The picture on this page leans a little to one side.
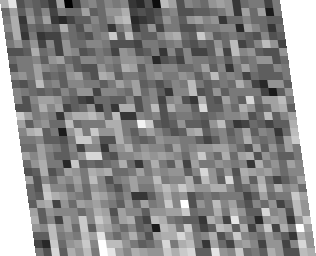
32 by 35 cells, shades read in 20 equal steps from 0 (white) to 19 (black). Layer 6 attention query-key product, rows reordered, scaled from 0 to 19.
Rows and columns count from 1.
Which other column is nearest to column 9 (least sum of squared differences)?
10
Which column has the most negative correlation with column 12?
29
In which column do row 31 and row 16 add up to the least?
17
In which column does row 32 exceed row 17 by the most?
2
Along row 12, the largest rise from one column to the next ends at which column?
24
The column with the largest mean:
33
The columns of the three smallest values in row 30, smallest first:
9, 19, 26
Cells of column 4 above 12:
3
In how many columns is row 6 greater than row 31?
23
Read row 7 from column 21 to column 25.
9 13 9 14 14
